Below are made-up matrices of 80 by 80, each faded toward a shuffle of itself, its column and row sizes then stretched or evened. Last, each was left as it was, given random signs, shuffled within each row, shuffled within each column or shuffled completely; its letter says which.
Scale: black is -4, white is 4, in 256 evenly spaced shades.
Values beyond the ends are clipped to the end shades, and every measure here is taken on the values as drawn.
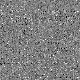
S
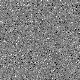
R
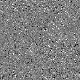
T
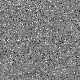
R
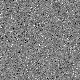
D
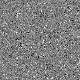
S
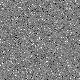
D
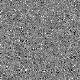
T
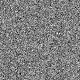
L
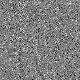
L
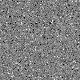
R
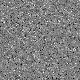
D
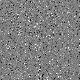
L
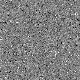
R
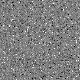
L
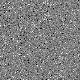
S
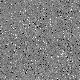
L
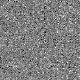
T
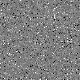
S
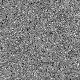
D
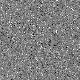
L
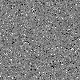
D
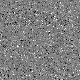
R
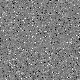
R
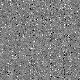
S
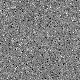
D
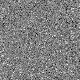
L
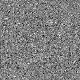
R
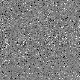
T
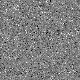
R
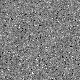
R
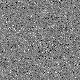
R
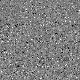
R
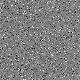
R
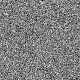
D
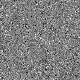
L
